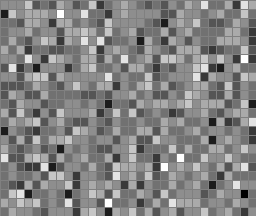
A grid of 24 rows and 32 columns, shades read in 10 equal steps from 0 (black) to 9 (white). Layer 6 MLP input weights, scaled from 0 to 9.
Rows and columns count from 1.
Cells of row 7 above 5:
15
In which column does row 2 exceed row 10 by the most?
8
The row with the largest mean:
7
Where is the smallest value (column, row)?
31, 22
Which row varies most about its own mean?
19
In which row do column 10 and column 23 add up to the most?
18
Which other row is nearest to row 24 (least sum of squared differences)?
20
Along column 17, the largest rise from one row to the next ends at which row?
13
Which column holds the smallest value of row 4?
32
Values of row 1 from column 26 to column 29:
8 4 4 6
